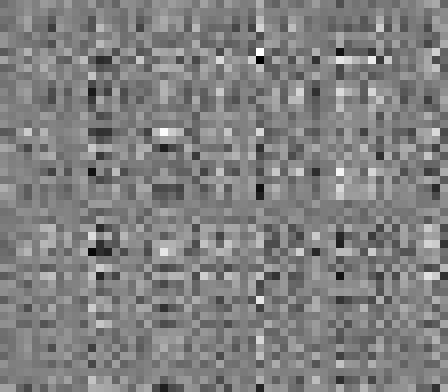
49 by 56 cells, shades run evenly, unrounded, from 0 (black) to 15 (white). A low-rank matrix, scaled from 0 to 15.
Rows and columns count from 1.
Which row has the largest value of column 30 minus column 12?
32
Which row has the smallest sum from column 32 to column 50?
7
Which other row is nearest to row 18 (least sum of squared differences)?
23
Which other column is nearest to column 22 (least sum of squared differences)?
29
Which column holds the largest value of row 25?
43
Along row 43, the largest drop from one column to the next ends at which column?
34
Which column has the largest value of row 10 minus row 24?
33
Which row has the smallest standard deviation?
47
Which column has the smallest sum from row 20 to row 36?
13
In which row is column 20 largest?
17
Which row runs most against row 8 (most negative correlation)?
38
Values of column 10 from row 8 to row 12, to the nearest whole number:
9 7 7 8 8
